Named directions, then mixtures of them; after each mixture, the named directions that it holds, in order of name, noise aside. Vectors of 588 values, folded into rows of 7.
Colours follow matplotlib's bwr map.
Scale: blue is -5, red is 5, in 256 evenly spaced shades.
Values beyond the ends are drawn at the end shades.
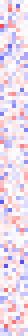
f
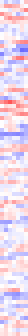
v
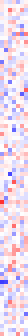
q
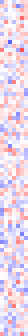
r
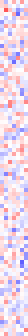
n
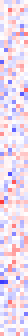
q.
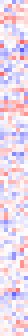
n, v.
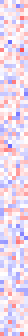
r.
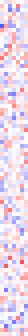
f.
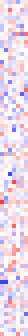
q.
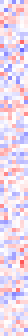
n, v.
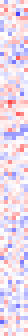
n, v.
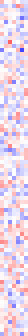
r.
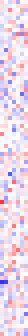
q.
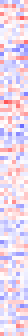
r, v.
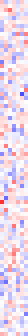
n, q.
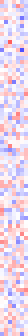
r.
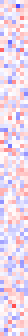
f, r.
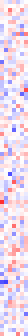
q.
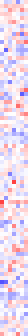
q, v.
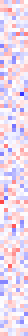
n, q.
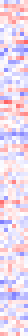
q, v.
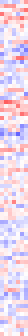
r, v.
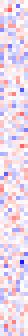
f, n.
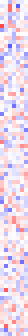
f.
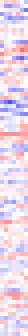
v.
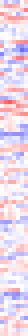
v.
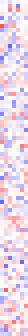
f.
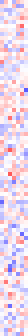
q, r.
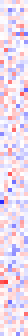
q.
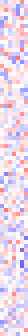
n, r.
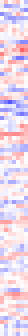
v.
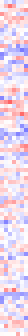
f, v.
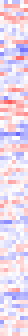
v.
